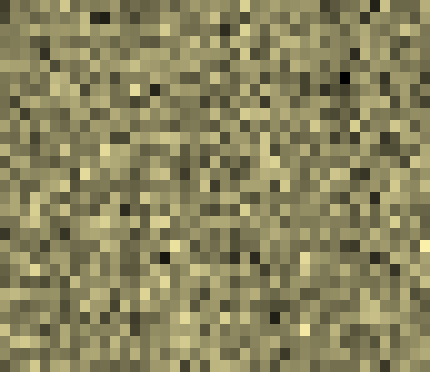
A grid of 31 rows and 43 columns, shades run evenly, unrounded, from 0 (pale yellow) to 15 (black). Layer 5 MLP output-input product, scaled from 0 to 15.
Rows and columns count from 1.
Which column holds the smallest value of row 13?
11
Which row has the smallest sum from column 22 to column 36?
4
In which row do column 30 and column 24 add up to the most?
22
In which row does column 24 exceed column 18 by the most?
21
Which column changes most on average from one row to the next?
25
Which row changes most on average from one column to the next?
18
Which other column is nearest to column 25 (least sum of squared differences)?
37
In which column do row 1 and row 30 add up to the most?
38
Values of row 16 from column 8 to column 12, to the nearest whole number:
10 8 8 7 9
